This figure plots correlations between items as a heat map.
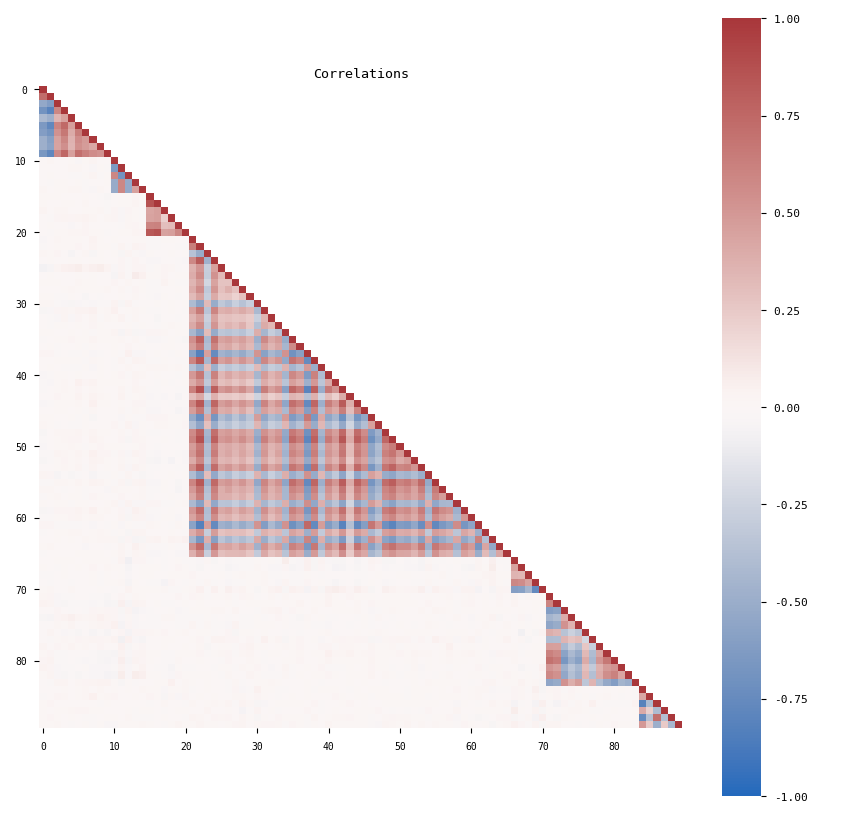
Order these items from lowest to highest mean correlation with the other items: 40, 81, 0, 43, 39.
39, 0, 81, 43, 40
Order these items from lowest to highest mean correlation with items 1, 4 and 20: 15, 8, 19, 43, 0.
8, 43, 0, 19, 15
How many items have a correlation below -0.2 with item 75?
8
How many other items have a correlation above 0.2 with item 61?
10
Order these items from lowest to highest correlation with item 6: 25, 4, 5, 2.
25, 4, 2, 5
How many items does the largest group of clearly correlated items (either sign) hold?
45
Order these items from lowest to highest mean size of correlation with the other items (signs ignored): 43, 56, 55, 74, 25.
74, 43, 25, 56, 55
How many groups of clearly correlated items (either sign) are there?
7
